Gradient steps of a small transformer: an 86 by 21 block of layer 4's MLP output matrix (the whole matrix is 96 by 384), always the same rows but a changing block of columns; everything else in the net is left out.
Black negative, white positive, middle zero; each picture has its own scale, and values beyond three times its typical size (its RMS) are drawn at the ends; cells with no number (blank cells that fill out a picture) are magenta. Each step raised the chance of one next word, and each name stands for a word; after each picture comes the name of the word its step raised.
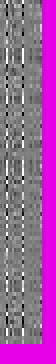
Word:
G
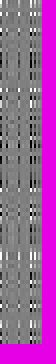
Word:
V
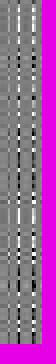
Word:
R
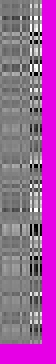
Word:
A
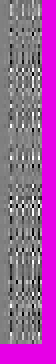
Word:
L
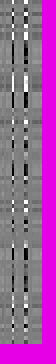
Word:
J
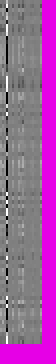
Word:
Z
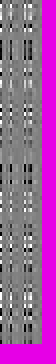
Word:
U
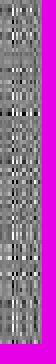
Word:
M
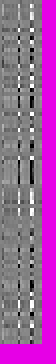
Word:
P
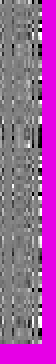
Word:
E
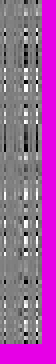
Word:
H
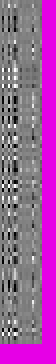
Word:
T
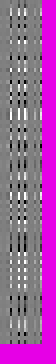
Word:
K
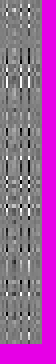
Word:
L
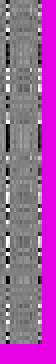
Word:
H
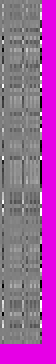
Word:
P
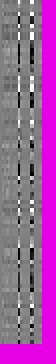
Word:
J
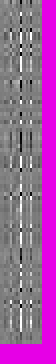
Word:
E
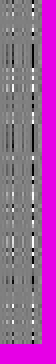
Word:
H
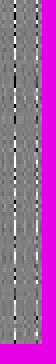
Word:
G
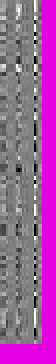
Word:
A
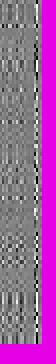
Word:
U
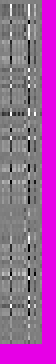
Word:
M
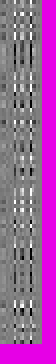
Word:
J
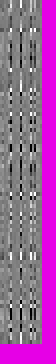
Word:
Z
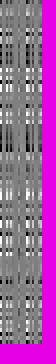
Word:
H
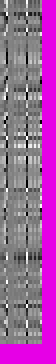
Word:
V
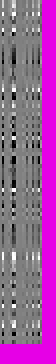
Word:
V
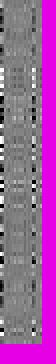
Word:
T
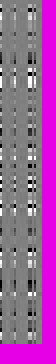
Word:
L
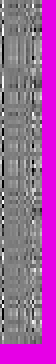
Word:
Z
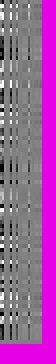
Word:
U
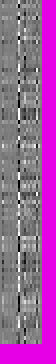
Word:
K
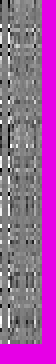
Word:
E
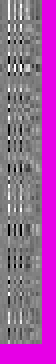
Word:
A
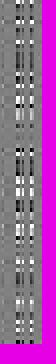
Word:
G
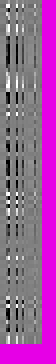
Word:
Z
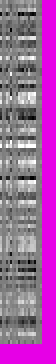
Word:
K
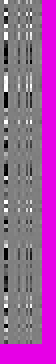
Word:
J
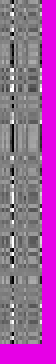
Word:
H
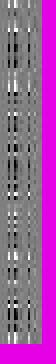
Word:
Z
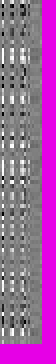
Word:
G
